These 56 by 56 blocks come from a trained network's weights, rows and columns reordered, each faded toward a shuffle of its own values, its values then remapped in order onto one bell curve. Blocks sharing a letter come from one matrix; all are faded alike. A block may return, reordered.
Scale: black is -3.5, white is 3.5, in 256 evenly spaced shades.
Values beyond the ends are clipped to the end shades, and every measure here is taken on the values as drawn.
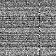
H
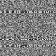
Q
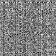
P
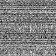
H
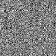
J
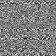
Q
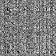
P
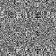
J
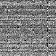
H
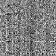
P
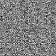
J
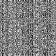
P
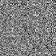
J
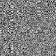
J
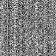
P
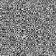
J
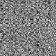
J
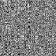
J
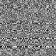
Q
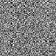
J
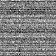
H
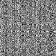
P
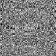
J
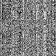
P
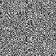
J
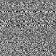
Q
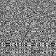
Q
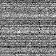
H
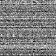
H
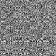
J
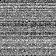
H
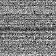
H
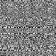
Q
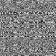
Q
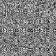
J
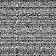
H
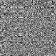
J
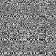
Q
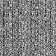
P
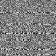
Q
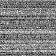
H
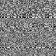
Q
